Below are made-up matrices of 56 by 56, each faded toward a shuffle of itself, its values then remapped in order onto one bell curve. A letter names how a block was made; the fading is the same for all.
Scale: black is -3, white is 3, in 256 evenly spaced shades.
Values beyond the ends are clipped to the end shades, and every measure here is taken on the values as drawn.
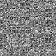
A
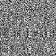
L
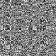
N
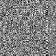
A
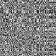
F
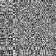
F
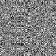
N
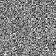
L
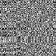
F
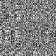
N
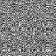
F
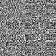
A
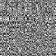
N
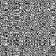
F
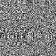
A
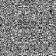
L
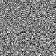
A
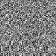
A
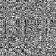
N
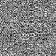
L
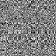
F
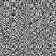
F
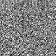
L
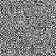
F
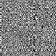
F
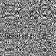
N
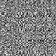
N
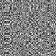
F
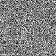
A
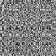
F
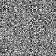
L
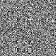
L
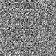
L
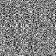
A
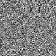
L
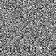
L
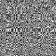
F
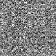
L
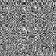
F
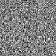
L
